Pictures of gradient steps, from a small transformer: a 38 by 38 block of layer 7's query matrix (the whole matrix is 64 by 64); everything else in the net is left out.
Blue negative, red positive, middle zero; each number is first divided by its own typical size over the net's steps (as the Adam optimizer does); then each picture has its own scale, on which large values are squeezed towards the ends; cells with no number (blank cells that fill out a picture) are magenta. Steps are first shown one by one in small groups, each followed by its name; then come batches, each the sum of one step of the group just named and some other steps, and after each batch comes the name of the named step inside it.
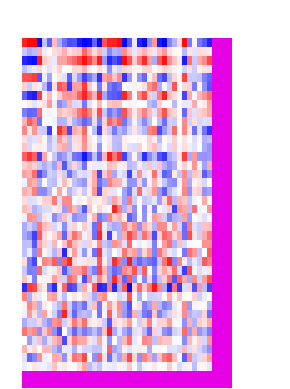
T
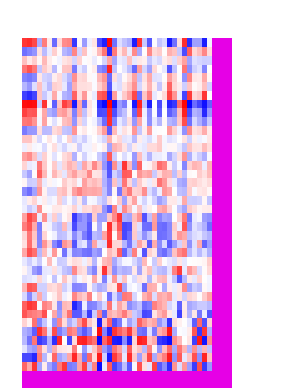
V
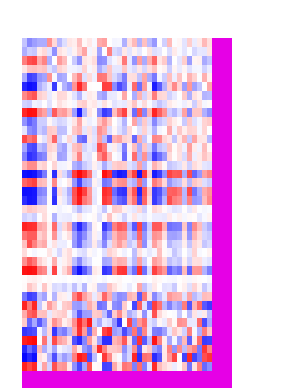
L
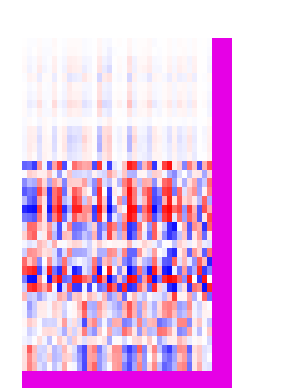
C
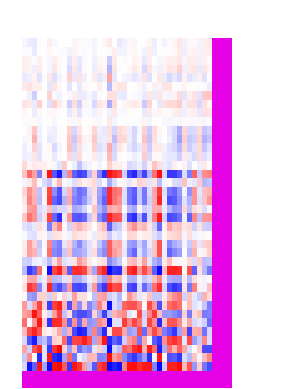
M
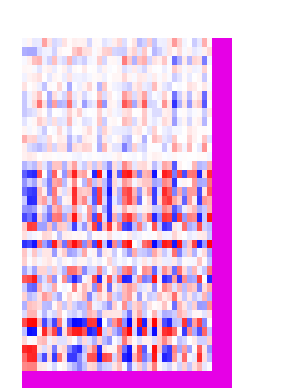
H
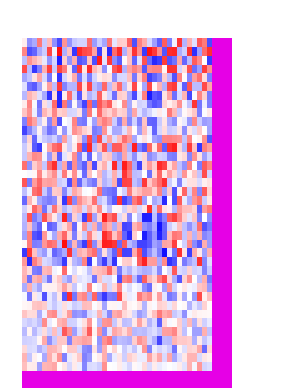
V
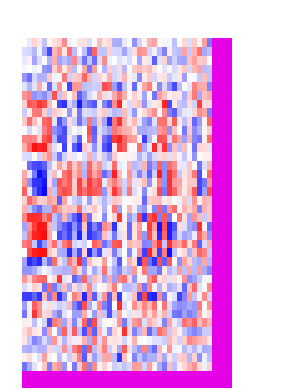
M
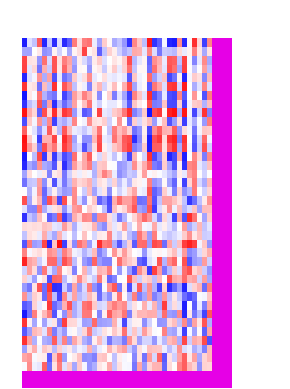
C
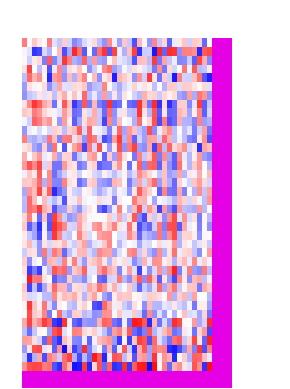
V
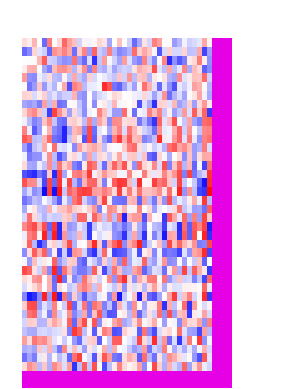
L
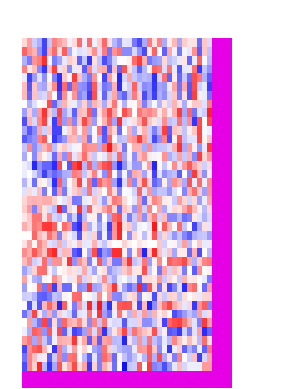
M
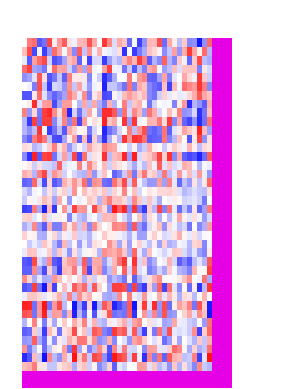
V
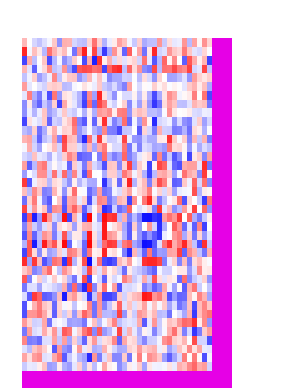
H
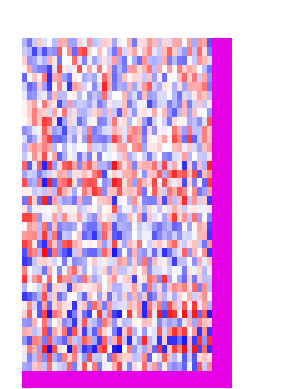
V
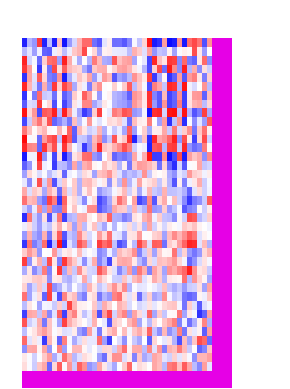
M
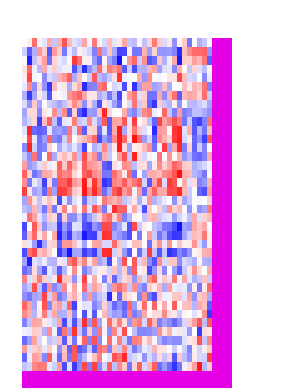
V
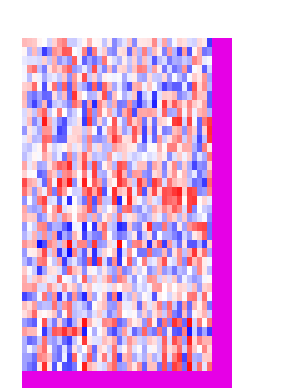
V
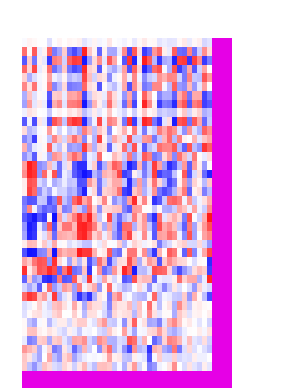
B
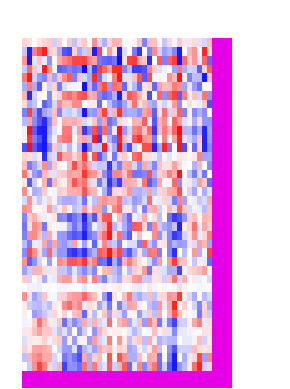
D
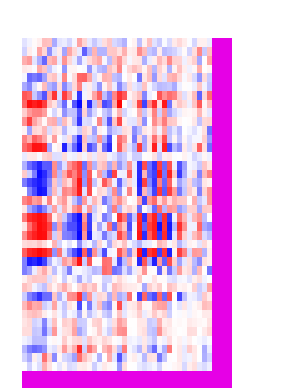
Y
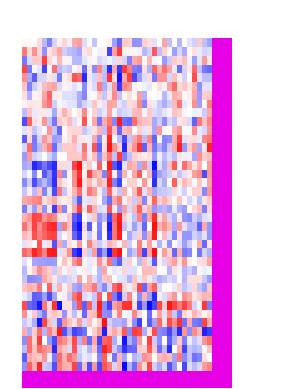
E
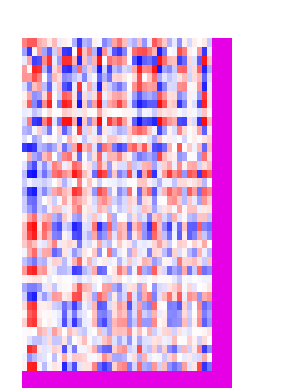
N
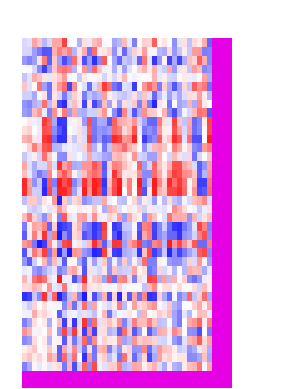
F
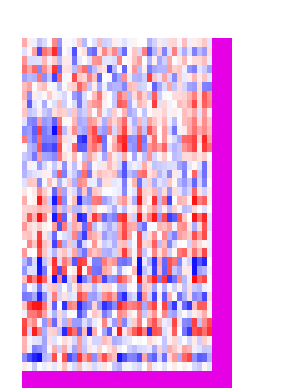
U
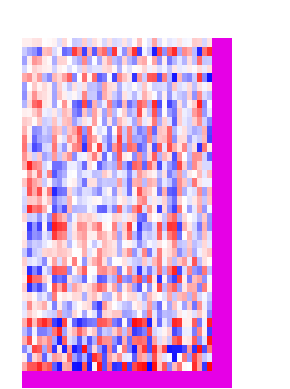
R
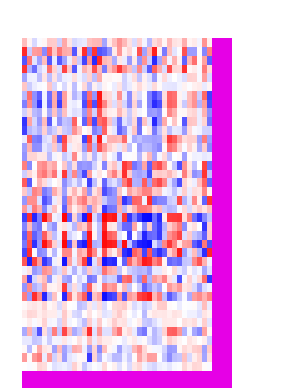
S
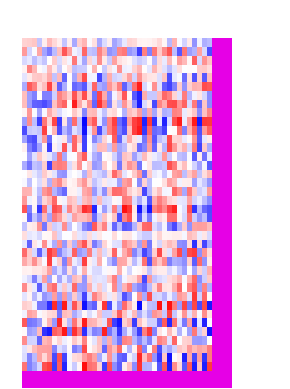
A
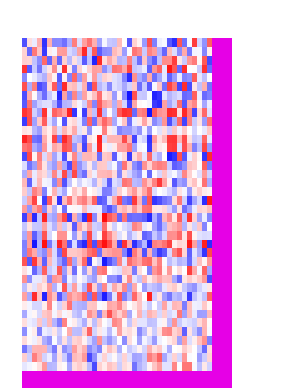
S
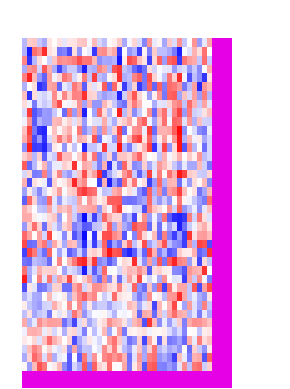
D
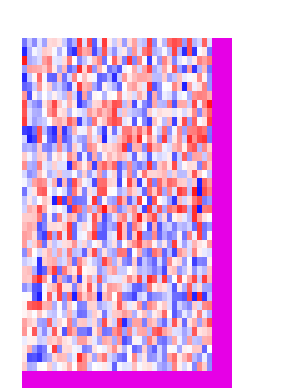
U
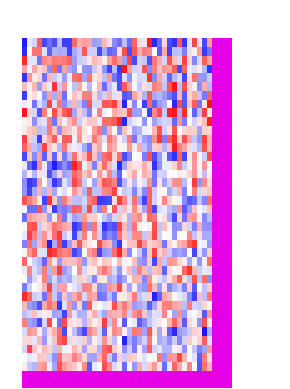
E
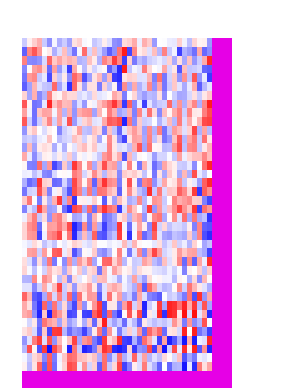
E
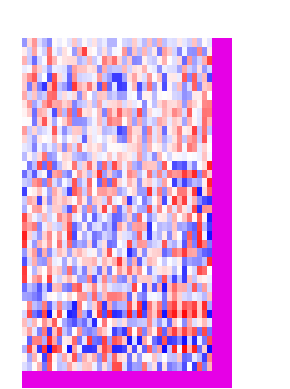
N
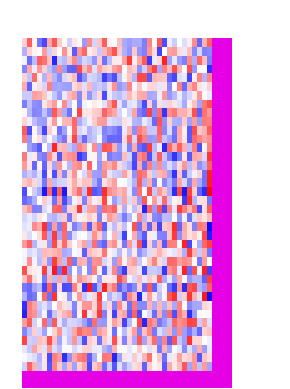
N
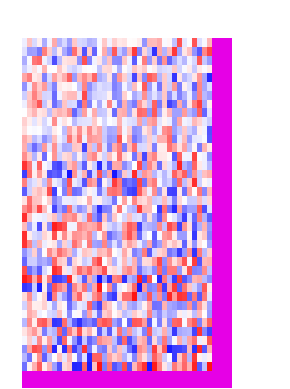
R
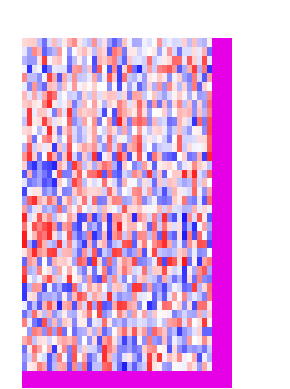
E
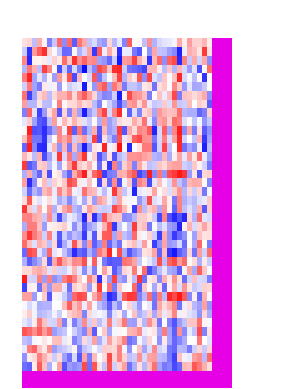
D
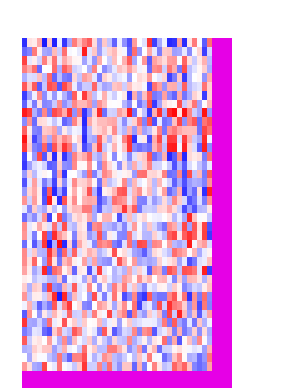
A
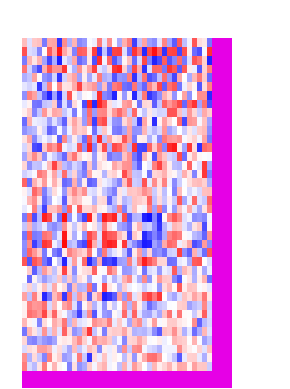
S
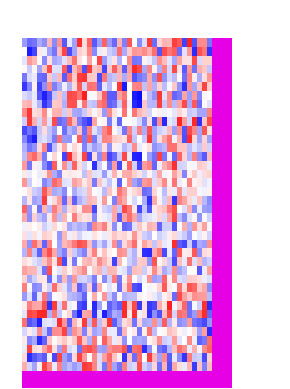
A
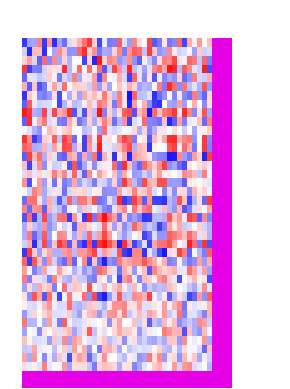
S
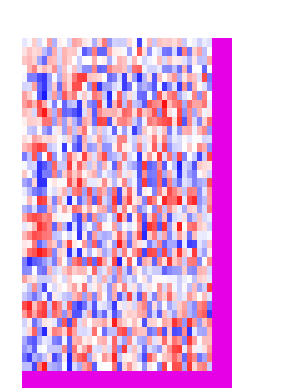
Y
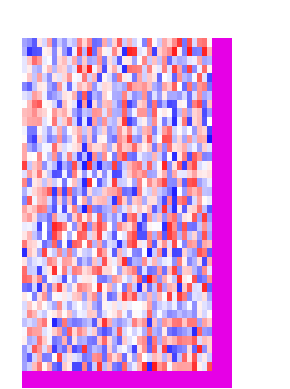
R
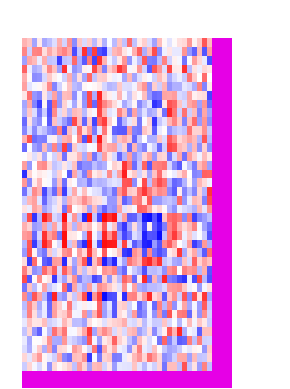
S
